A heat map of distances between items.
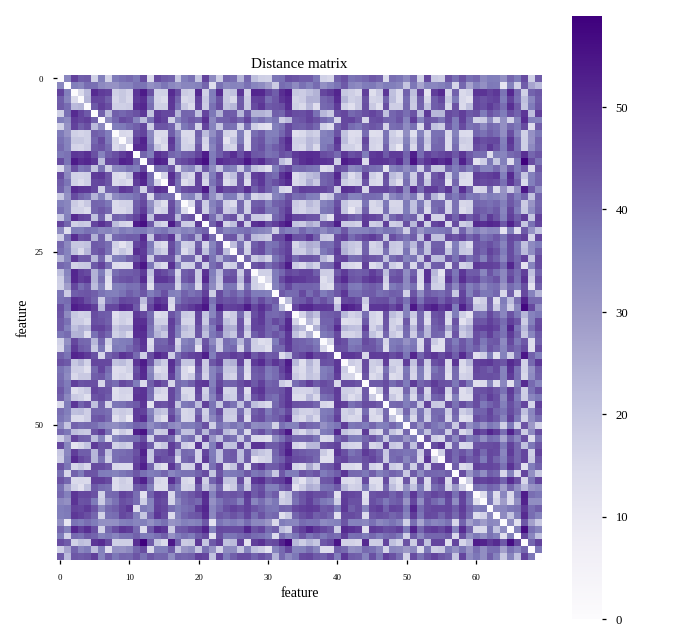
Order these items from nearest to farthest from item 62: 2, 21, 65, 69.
65, 69, 2, 21
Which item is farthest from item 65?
67
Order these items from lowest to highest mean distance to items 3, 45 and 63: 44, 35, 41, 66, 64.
35, 41, 44, 64, 66
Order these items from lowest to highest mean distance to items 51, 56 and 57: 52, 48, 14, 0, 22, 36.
14, 48, 36, 22, 52, 0
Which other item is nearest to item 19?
42
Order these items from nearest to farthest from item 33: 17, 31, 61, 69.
61, 69, 31, 17
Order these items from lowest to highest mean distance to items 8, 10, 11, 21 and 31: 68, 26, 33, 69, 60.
68, 69, 26, 60, 33
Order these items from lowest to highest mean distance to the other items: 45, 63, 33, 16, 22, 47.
45, 22, 47, 63, 16, 33
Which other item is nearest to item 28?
55
